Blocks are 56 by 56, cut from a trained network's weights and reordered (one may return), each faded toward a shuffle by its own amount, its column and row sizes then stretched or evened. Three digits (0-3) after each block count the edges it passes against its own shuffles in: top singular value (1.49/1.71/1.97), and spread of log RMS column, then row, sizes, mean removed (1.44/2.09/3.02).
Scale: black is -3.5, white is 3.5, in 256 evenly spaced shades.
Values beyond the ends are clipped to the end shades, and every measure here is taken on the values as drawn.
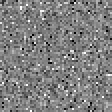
0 0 0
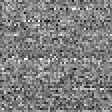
0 0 2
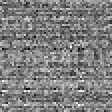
3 1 0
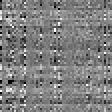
3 3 0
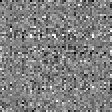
0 2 2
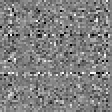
1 2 2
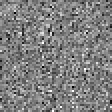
0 2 0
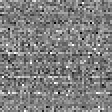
1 0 2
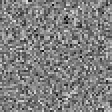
2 0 0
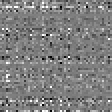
0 2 3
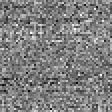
0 0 1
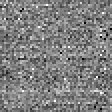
0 1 1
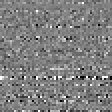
1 0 3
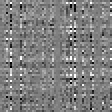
3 3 0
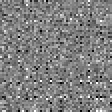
3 2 1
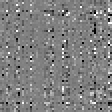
2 3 1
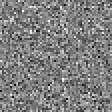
0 1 0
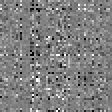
1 3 2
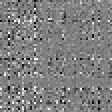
1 3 2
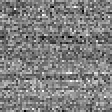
2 0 1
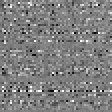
1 1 3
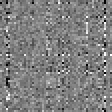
2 2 1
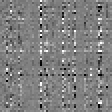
3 3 1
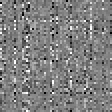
2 3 1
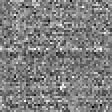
1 1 1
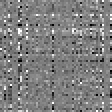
2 3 2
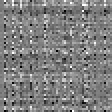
3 3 1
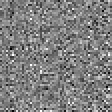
2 2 0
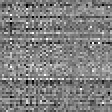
3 2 2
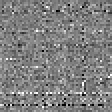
1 1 2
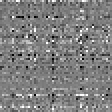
1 2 3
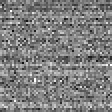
2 0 1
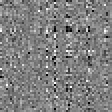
3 2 0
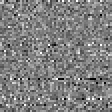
2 0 2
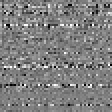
2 0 3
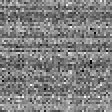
3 1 0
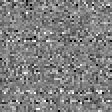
0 0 2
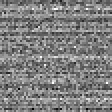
3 0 1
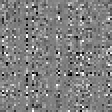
0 3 2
